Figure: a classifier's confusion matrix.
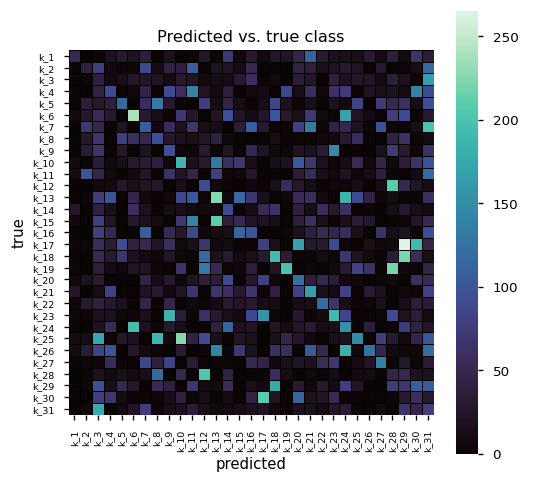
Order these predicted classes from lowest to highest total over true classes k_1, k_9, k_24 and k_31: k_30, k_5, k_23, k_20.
k_5, k_20, k_30, k_23
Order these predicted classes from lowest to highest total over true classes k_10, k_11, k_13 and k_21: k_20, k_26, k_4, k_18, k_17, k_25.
k_17, k_18, k_26, k_25, k_4, k_20
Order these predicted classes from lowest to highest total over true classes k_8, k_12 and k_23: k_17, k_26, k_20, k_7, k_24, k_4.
k_26, k_4, k_20, k_7, k_24, k_17
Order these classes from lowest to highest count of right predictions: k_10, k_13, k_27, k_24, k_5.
k_5, k_27, k_24, k_10, k_13
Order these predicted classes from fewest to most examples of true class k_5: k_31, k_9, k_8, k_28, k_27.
k_9, k_28, k_27, k_31, k_8
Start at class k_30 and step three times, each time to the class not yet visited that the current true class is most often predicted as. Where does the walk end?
k_18
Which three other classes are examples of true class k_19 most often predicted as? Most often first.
k_28, k_12, k_25
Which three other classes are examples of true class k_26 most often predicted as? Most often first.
k_24, k_13, k_31
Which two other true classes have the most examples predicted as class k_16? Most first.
k_7, k_23
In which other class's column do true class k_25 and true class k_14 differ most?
k_10
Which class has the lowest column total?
k_1
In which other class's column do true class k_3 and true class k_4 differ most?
k_30
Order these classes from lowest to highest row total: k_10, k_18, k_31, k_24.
k_31, k_24, k_18, k_10
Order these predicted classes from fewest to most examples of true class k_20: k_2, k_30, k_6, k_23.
k_6, k_2, k_23, k_30
